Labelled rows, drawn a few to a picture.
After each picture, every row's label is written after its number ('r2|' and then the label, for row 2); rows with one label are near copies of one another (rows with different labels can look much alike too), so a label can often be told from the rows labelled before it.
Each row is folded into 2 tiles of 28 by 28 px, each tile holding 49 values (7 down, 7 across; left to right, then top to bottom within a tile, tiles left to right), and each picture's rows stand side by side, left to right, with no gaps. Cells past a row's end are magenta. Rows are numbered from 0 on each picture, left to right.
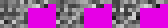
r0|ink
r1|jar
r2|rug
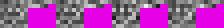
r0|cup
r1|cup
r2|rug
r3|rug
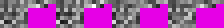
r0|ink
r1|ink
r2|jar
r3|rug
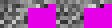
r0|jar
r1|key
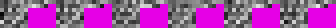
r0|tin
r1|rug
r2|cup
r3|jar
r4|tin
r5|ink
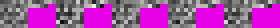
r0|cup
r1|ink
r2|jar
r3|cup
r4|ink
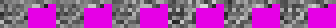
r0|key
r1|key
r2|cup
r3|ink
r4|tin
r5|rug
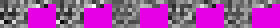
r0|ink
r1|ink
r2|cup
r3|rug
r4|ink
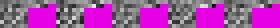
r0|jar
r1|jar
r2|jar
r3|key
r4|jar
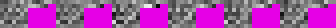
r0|cup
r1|key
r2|key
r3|rug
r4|ink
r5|tin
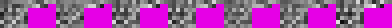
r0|jar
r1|key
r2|ink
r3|ink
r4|cup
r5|jar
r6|ink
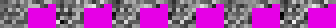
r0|cup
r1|ink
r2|tin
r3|tin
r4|jar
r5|tin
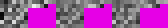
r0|tin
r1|key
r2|jar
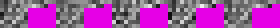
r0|tin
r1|jar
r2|ink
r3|tin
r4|rug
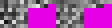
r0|ink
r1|jar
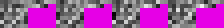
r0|jar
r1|tin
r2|tin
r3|rug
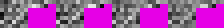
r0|tin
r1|key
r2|jar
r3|key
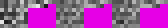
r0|ink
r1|cup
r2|cup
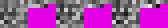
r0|ink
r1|rug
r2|ink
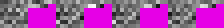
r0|cup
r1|key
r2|key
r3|key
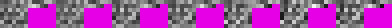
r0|cup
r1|cup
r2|rug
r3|rug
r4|jar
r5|tin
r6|rug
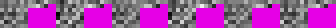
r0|ink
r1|tin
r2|key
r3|tin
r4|key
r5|ink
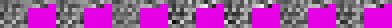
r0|jar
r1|jar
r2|cup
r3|ink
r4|ink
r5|cup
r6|ink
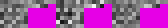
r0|jar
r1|ink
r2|key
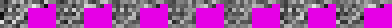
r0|tin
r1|cup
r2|rug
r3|ink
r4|cup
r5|rug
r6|key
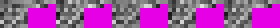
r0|jar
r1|tin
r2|key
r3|tin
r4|tin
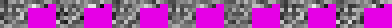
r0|rug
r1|key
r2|tin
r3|rug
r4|cup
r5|rug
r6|jar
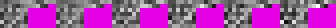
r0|jar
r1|jar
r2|cup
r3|rug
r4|jar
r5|ink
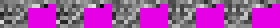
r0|key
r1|key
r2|tin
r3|rug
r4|rug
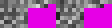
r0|ink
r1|tin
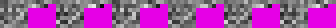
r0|rug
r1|key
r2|rug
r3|key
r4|key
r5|ink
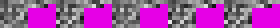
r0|rug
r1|jar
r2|rug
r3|jar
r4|jar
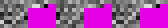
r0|key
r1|tin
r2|key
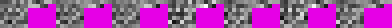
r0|cup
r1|key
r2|key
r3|ink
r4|jar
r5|rug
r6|jar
